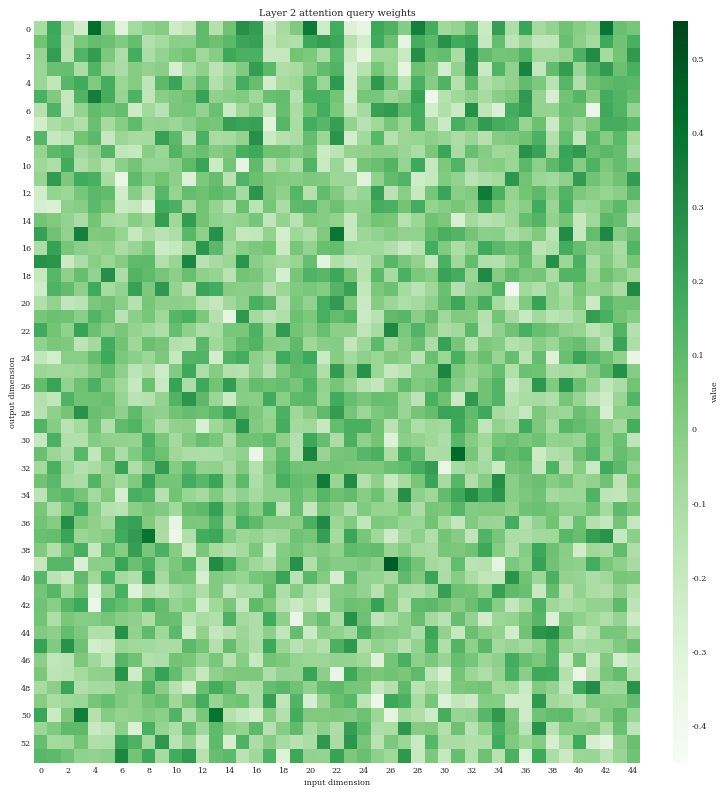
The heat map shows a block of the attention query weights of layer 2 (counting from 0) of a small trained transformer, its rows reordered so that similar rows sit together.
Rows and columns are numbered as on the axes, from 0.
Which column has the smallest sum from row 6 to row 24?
24
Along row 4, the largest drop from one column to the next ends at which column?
23
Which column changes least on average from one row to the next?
43
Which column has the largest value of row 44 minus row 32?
37
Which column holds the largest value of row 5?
4
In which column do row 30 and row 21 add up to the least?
14
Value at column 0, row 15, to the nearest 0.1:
0.2
